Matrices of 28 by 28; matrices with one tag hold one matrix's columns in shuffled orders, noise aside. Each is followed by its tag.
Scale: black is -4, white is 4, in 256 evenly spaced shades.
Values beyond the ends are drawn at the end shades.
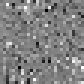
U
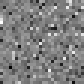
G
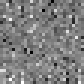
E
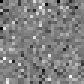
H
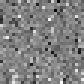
E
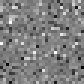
G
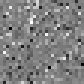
G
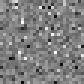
G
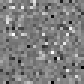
G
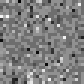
E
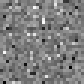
G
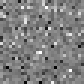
G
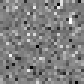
G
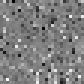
E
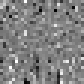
U
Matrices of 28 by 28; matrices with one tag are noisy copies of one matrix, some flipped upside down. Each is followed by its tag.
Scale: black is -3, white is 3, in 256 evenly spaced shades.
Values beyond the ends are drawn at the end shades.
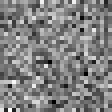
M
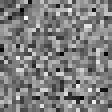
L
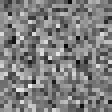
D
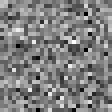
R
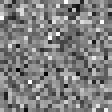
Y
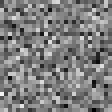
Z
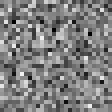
D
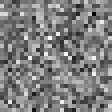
Y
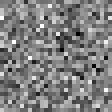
Y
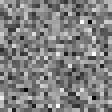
Y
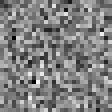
D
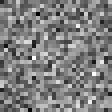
L
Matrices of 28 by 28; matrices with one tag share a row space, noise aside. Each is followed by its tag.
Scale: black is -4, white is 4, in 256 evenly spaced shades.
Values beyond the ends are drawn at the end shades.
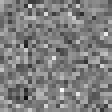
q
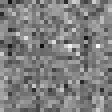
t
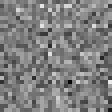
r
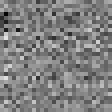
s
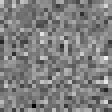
r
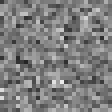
t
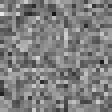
t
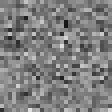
t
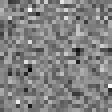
q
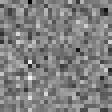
q
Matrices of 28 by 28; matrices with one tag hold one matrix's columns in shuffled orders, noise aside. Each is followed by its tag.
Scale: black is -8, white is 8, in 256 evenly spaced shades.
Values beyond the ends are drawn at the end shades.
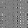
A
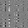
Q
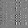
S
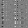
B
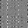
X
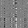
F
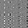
A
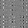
X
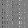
B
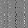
A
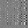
S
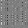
S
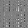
Q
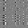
S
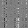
F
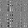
Q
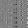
B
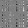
Q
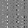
X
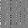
S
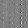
B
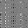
A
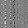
B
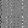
X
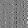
B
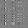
S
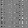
B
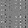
X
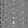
B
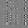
S
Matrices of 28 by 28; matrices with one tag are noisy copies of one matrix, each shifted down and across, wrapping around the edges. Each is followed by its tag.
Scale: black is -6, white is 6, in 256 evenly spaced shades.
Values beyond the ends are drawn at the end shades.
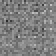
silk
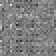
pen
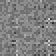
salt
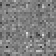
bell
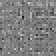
pen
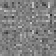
bell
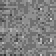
pen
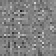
salt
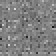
silk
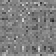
bell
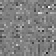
salt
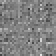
pen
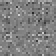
salt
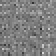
silk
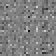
pen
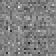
pen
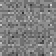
silk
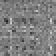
bell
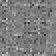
salt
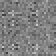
salt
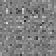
bell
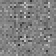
salt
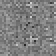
salt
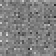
silk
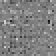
pen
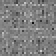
silk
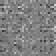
salt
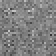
salt
